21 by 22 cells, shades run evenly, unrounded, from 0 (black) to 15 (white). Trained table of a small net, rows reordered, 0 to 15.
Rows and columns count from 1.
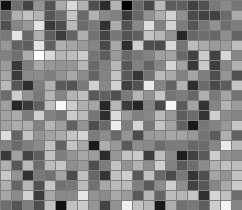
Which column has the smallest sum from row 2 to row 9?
12
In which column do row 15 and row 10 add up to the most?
21
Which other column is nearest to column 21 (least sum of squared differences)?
8
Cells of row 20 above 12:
3
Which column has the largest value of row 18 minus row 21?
6
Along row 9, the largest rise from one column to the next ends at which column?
14
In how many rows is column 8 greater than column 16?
13
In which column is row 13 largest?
11
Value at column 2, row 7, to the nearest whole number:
3
